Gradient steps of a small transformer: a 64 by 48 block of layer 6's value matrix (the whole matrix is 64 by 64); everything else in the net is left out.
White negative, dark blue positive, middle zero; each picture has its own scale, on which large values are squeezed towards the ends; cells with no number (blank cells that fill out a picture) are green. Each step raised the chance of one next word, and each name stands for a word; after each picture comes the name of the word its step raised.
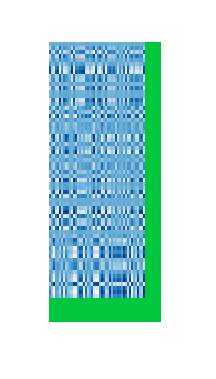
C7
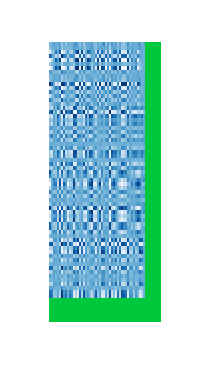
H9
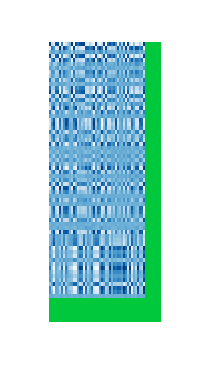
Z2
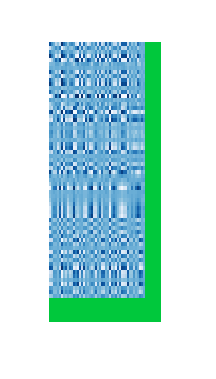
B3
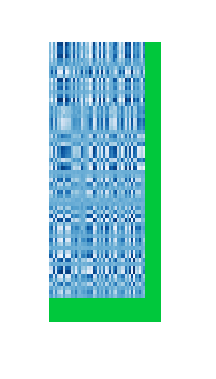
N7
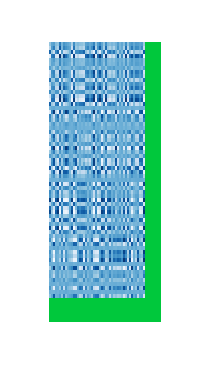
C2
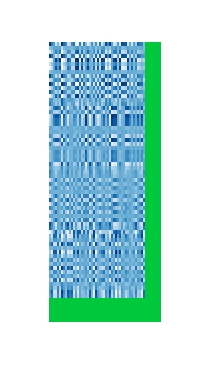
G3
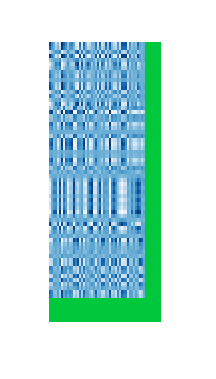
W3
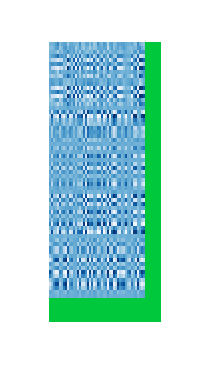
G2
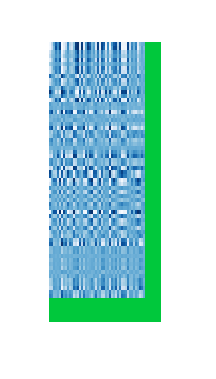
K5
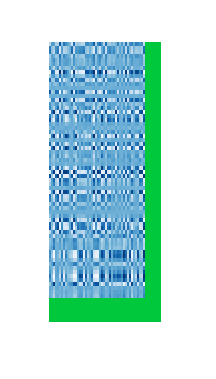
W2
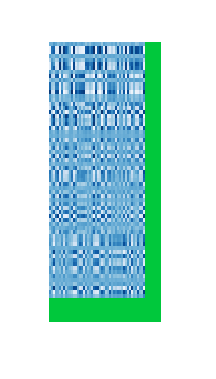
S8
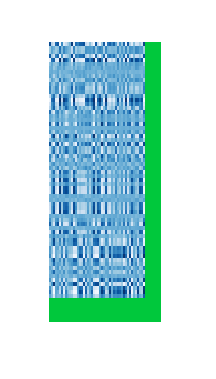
W3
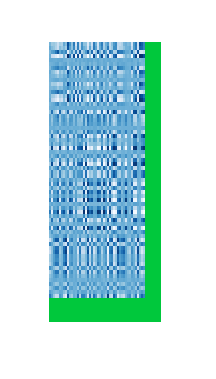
C2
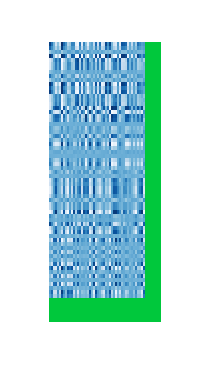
W3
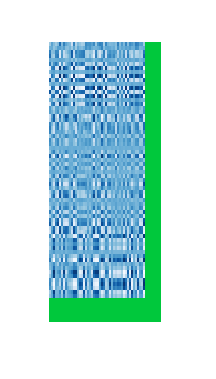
G2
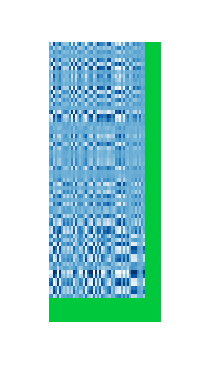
G2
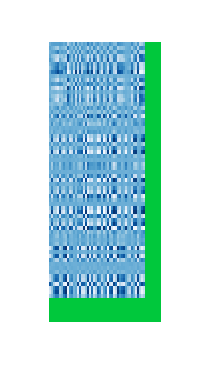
C7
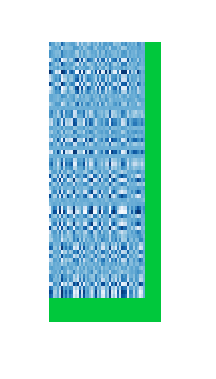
C7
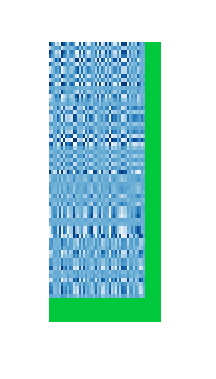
G3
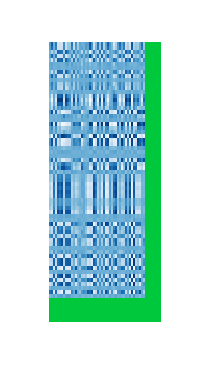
W3
